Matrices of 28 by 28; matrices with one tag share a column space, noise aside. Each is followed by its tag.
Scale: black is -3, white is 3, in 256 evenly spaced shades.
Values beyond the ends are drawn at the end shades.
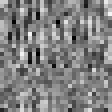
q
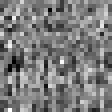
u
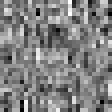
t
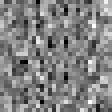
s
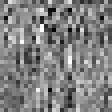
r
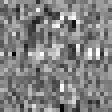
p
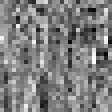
r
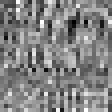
q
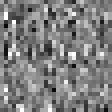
p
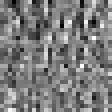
q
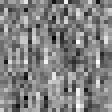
r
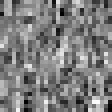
t
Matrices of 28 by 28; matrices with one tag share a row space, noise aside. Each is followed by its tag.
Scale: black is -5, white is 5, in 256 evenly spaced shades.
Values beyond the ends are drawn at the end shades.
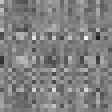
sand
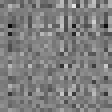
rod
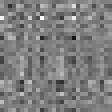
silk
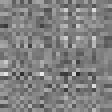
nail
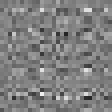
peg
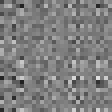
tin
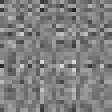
silk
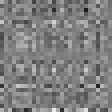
sand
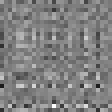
sand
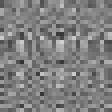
silk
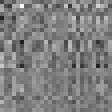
tin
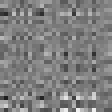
nail
